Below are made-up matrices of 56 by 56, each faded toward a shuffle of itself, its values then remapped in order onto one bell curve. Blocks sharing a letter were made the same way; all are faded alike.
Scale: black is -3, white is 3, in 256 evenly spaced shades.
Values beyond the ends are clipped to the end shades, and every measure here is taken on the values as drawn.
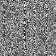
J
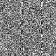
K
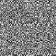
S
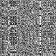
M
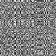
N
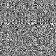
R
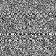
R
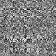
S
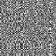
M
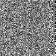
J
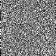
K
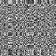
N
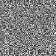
S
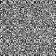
S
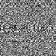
R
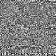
R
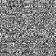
R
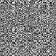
S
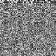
R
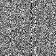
J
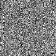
J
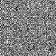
S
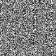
J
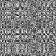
N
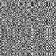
N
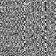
M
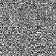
R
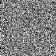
K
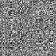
S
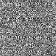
R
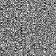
K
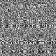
R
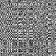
N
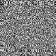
S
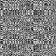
N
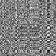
N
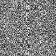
K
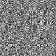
R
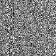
J
